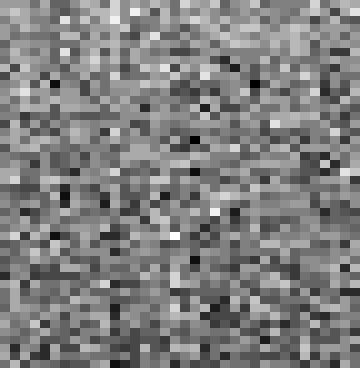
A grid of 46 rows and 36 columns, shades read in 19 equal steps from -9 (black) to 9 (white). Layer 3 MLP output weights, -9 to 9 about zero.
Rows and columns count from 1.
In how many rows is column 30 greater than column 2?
11
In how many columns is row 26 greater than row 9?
13
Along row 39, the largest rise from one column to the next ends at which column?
26
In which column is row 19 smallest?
19
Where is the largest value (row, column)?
30, 18
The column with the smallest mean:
33
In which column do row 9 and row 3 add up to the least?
24
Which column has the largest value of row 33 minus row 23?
27
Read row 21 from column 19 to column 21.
5 0 1
